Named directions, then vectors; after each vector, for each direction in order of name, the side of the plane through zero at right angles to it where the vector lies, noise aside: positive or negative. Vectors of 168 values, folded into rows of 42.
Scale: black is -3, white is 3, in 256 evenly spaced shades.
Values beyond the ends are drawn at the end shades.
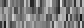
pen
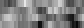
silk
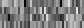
negative, negative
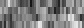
positive, negative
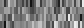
positive, negative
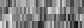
negative, positive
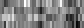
positive, positive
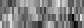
negative, positive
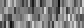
positive, negative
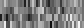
negative, negative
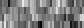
negative, positive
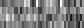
positive, positive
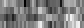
negative, negative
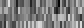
positive, negative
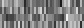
negative, negative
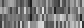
positive, negative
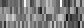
positive, positive
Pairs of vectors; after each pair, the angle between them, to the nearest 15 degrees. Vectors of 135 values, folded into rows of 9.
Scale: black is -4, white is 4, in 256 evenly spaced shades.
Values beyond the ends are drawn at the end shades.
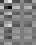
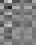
15 degrees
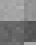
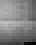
75 degrees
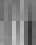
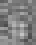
60 degrees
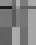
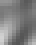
105 degrees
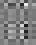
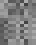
135 degrees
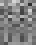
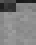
105 degrees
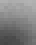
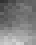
150 degrees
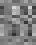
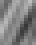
90 degrees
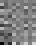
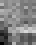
60 degrees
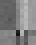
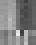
165 degrees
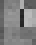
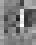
150 degrees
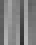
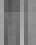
150 degrees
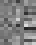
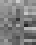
150 degrees
